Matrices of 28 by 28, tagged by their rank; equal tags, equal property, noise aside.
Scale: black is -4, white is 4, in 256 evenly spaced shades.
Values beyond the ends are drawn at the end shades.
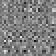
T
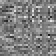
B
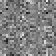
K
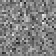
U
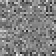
U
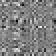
T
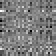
B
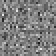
U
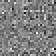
U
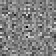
K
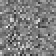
K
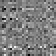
T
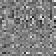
T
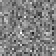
U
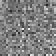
K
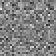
K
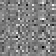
B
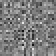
B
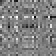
B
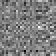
T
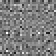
T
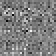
K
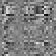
B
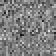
U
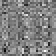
B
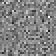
U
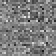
K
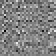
T
